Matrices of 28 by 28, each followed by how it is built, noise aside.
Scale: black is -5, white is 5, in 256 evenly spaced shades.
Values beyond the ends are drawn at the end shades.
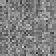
blocks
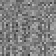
blocks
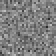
noise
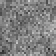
smooth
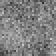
smooth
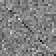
diagonal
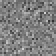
noise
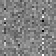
uneven columns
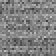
blocks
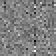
uneven columns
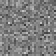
low rank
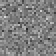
noise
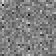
uneven columns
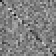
diagonal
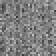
blocks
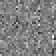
uneven columns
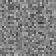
blocks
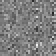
uneven columns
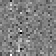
uneven columns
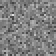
noise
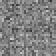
blocks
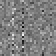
uneven columns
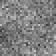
smooth
